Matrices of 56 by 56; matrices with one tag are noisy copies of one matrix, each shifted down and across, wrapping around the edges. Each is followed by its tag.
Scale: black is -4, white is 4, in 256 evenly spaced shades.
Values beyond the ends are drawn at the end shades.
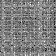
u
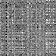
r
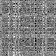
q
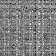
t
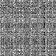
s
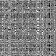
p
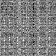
u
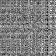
t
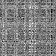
q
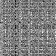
u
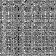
u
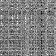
u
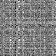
t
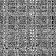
q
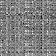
r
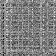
t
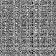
t
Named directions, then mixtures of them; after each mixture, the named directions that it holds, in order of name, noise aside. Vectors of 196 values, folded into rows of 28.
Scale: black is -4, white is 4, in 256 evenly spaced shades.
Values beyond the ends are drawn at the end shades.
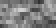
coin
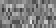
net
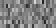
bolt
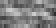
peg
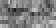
coin, peg.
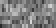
coin, net, peg.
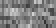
bolt, peg.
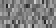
bolt.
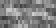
peg.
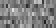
bolt, peg.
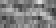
coin, peg.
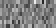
bolt.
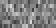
net, peg.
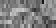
bolt, coin.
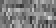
net, peg.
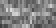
coin, net, peg.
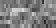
bolt, coin, peg.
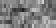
bolt, coin.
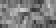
coin.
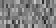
bolt.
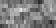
coin.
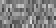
net.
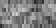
coin, net.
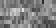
bolt, coin, peg.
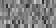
bolt.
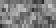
coin, net.
